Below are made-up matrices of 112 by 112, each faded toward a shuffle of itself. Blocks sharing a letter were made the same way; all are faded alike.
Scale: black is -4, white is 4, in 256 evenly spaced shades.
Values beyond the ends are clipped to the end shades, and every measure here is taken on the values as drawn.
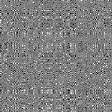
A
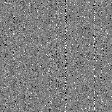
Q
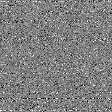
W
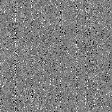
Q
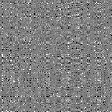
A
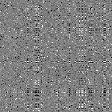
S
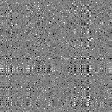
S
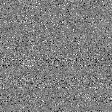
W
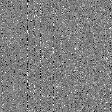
Q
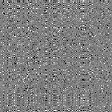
A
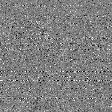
W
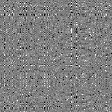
S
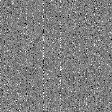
Q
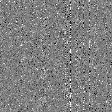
Q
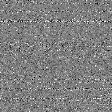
W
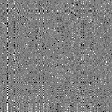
S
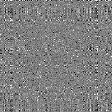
S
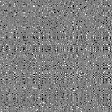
A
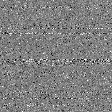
W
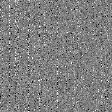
Q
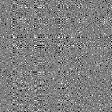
S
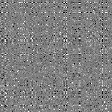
S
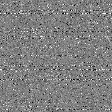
W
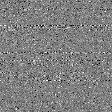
W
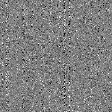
Q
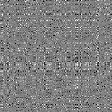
A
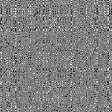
S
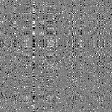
S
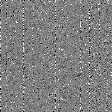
Q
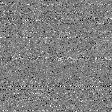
W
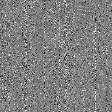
Q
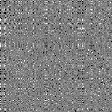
S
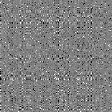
A
